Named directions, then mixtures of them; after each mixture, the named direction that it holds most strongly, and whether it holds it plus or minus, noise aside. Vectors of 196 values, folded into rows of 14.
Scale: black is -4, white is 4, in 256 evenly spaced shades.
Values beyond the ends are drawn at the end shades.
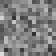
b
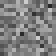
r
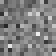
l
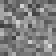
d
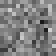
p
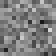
p, plus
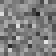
l, minus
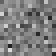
l, minus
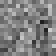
p, plus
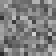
b, minus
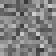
r, minus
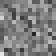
b, plus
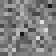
r, plus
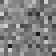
l, minus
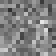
p, minus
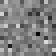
l, minus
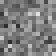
l, plus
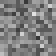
r, minus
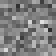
p, minus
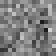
p, plus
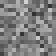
r, plus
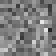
p, minus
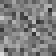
b, plus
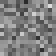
r, minus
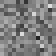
r, minus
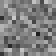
b, minus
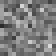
d, plus
